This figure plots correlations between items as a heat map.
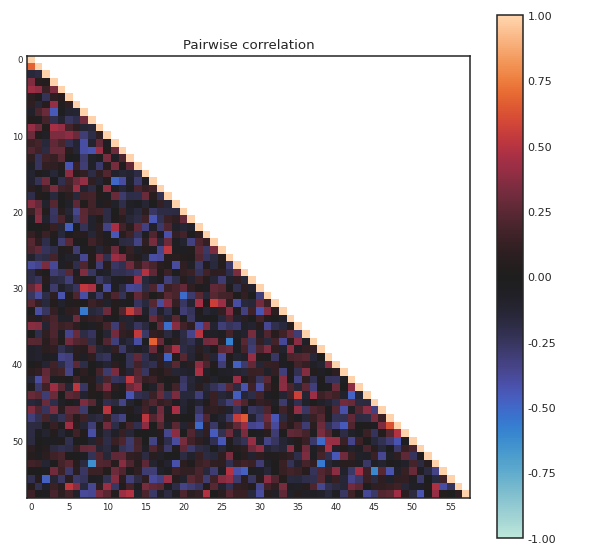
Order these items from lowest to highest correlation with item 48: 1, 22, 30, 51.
22, 30, 51, 1
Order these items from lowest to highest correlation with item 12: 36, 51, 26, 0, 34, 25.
51, 34, 25, 36, 0, 26
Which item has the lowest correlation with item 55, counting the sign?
2
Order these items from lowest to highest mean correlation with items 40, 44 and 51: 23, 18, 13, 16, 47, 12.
13, 18, 47, 12, 23, 16
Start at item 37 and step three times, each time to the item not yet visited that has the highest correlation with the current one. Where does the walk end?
30
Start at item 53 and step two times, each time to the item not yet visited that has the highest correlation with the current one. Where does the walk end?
5
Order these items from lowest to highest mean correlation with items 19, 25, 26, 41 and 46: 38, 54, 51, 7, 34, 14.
7, 51, 14, 34, 54, 38
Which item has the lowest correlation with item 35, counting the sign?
18
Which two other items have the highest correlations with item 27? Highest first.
47, 42
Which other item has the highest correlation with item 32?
24
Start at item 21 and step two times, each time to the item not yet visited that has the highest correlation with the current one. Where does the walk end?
0
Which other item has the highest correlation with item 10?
46
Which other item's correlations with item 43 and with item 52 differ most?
40
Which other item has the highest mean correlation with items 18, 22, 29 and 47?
31
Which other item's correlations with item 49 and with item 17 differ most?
26
